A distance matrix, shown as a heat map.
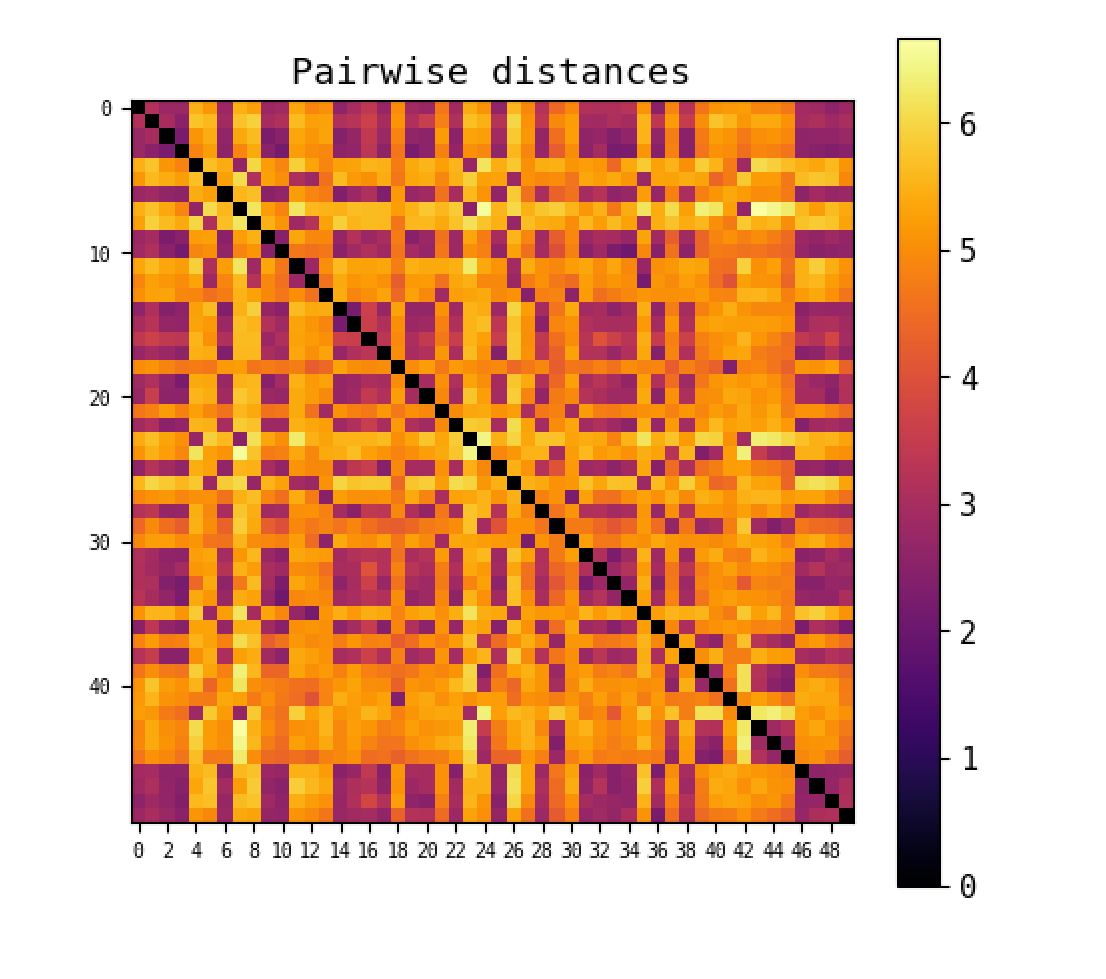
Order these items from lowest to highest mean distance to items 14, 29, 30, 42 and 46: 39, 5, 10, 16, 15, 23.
10, 15, 16, 39, 23, 5
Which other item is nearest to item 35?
12
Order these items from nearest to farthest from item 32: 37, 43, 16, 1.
1, 16, 37, 43
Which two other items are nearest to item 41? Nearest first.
18, 12
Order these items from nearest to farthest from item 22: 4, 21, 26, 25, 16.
25, 16, 21, 4, 26
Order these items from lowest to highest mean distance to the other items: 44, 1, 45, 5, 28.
28, 1, 45, 44, 5
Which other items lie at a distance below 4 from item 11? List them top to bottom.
5, 8, 12, 26, 35
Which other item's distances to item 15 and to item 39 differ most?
24
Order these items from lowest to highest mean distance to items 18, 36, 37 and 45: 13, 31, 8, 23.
31, 13, 8, 23
